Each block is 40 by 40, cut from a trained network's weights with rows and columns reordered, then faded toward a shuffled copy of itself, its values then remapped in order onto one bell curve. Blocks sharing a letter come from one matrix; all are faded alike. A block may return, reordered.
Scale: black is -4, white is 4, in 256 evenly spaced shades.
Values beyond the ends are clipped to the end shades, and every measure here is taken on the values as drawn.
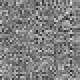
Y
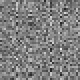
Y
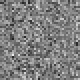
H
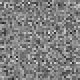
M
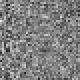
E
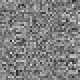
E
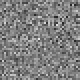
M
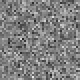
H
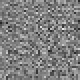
Y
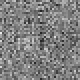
E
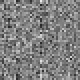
Y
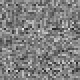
M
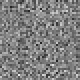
E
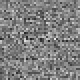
M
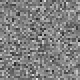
H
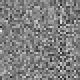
Y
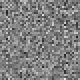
H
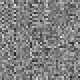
Y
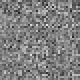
E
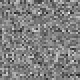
M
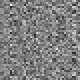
Y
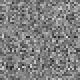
M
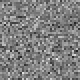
M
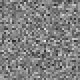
M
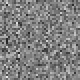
H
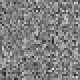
H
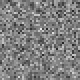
E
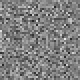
E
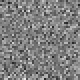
M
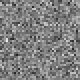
M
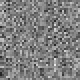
Y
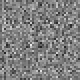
E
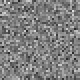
H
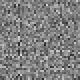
E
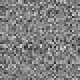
Y
